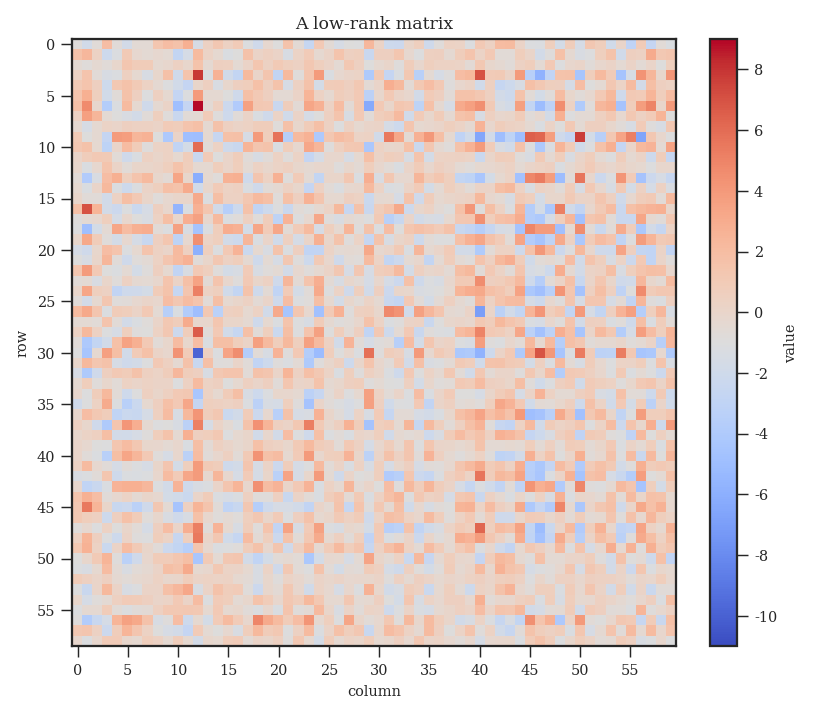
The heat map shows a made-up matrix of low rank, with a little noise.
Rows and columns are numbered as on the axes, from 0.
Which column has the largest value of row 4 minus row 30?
12
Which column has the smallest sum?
46
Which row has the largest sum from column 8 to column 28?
29
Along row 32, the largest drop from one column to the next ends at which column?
48
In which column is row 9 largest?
50
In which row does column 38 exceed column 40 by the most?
26
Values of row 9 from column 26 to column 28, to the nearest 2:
2 2 0
